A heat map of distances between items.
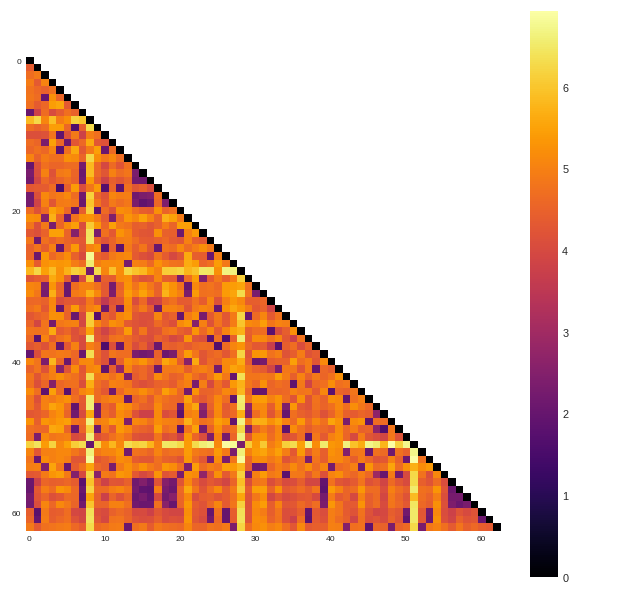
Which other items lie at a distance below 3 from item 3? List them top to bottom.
22, 35, 43
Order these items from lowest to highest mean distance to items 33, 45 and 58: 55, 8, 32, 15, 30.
15, 32, 55, 30, 8
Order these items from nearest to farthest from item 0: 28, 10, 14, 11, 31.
14, 10, 11, 31, 28
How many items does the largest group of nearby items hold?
12
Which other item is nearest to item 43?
35
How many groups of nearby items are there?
9
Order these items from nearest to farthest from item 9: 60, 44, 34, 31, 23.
34, 23, 60, 44, 31
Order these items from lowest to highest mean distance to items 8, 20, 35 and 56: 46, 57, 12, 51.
57, 46, 12, 51
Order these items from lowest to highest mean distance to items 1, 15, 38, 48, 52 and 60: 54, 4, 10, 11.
10, 4, 11, 54
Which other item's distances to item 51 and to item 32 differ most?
36
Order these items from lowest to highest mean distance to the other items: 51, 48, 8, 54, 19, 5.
19, 5, 54, 48, 8, 51
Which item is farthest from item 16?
51
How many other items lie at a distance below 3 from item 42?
6
